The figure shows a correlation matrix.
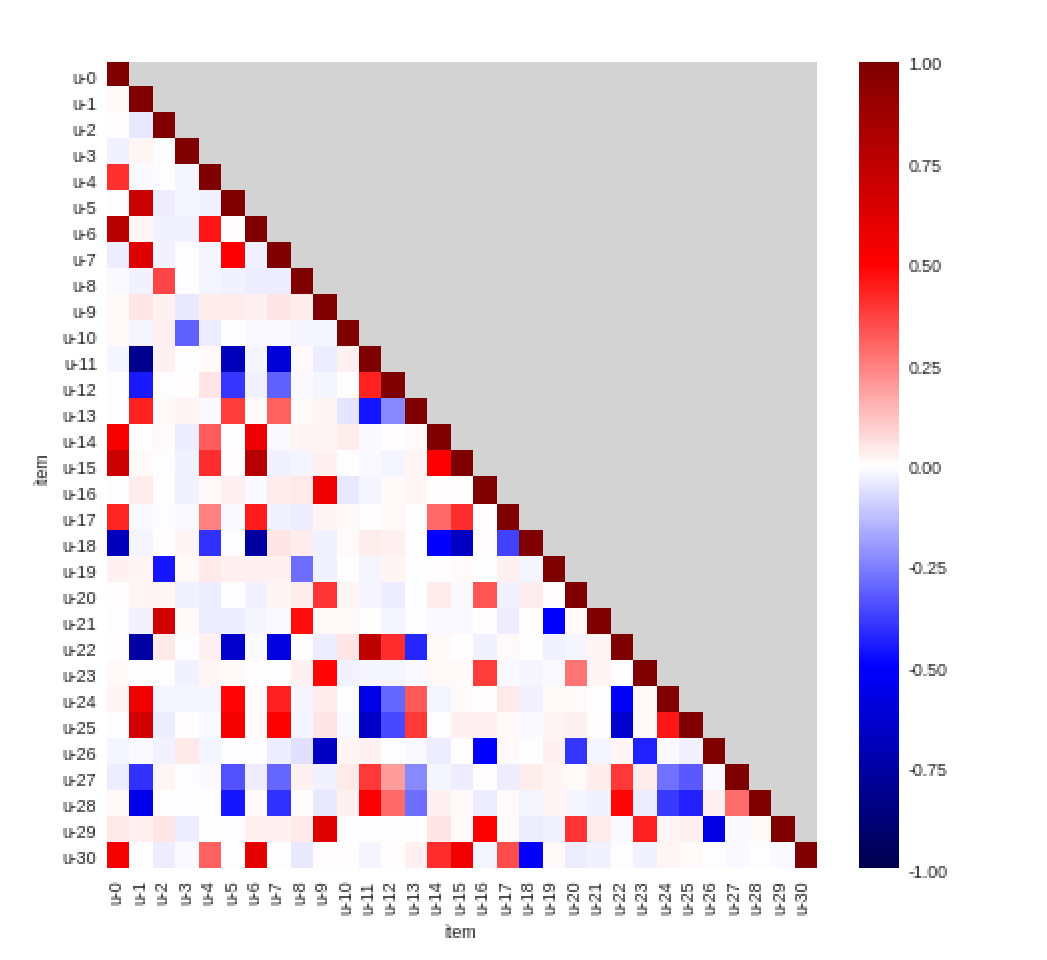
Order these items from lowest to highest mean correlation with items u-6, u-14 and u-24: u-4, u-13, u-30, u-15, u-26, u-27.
u-27, u-26, u-13, u-4, u-30, u-15
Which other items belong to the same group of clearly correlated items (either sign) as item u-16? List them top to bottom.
u-9, u-20, u-23, u-26, u-29
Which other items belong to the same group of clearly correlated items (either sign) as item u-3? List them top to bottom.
u-10
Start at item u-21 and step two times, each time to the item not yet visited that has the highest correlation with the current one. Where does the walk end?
u-8
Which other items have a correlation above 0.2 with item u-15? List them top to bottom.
u-0, u-4, u-6, u-14, u-17, u-30
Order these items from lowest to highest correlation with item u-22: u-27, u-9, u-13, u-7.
u-7, u-13, u-9, u-27
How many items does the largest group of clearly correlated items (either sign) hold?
11
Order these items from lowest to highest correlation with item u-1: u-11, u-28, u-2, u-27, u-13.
u-11, u-28, u-27, u-2, u-13
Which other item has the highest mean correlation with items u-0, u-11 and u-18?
u-22
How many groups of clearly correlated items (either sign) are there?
5
